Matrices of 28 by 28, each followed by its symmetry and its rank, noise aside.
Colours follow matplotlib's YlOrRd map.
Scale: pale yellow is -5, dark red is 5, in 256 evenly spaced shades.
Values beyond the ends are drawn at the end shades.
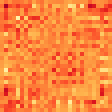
symmetric, rank three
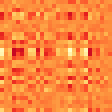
no symmetry, rank one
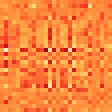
no symmetry, rank two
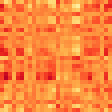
antisymmetric, rank two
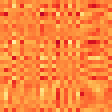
antisymmetric, rank two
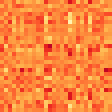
no symmetry, rank three
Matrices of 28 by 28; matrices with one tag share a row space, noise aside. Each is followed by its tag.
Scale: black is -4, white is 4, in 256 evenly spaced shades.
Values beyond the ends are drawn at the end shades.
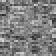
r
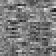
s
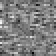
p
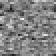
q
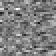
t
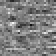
s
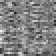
q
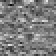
q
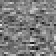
p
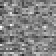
q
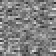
t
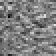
t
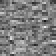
r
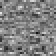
p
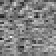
q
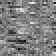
s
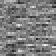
s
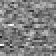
q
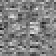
p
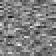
t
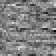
s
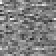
q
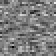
p
